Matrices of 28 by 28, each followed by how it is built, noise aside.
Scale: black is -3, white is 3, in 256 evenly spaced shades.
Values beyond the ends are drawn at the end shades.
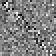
banded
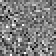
lower triangular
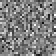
repeating columns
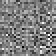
low rank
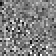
lower triangular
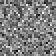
repeating columns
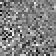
lower triangular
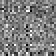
low rank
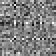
low rank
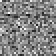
repeating columns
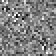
banded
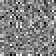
low rank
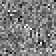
banded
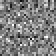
low rank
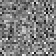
low rank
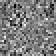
low rank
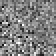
lower triangular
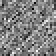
Hankel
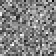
Hankel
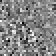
lower triangular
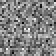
repeating columns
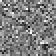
banded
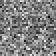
repeating columns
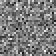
repeating columns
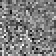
lower triangular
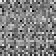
repeating columns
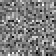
low rank
